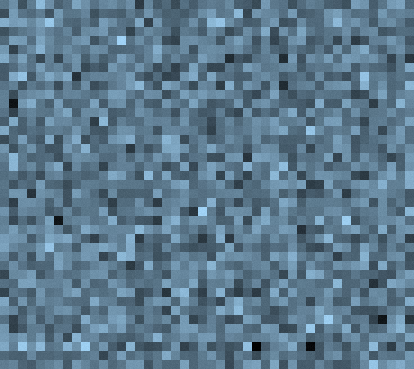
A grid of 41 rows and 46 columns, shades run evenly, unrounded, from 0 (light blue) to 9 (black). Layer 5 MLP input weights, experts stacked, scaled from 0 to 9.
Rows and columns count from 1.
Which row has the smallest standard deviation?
40
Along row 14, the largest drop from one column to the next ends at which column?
12
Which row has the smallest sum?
26
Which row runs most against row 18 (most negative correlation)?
13
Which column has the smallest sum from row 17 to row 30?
20
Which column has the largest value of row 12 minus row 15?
35
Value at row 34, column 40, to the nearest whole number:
2
